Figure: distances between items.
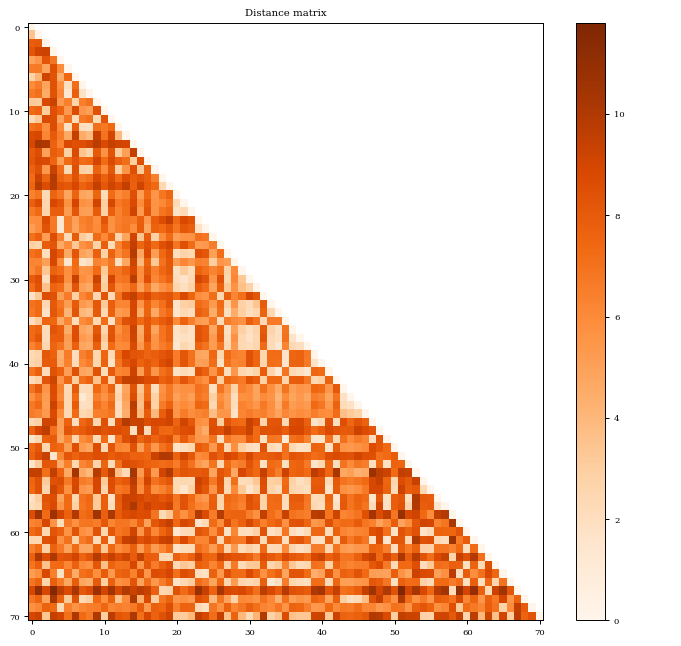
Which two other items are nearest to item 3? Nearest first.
51, 59
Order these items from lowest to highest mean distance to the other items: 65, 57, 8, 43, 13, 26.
8, 43, 26, 57, 65, 13
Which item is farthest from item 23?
67
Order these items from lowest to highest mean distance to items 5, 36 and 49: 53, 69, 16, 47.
47, 69, 53, 16
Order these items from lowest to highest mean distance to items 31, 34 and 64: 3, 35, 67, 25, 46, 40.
25, 46, 35, 40, 3, 67
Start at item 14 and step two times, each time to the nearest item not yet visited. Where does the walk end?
16
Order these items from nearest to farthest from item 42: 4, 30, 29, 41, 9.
9, 4, 29, 41, 30
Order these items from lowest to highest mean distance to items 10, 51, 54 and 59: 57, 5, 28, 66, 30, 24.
66, 30, 24, 5, 28, 57
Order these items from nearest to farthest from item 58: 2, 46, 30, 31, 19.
19, 31, 30, 2, 46
